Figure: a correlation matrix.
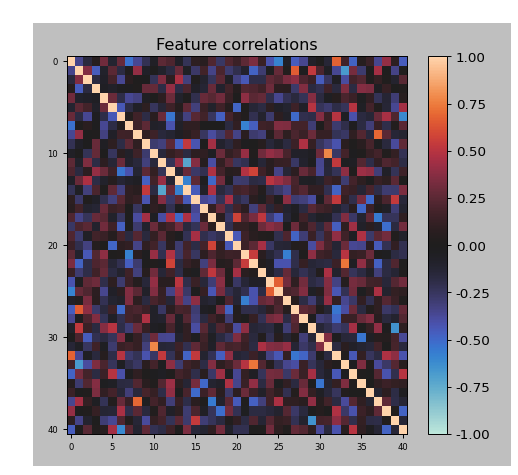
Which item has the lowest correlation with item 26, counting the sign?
21
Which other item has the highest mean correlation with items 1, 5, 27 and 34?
29
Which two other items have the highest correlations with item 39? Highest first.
15, 32
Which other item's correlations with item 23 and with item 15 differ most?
17
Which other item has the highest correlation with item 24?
25
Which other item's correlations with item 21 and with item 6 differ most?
12
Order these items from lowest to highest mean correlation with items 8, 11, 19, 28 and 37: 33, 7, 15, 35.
33, 7, 15, 35
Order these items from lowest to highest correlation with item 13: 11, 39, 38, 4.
4, 38, 39, 11
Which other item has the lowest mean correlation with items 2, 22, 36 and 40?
6
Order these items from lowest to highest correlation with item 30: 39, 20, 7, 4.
4, 7, 39, 20
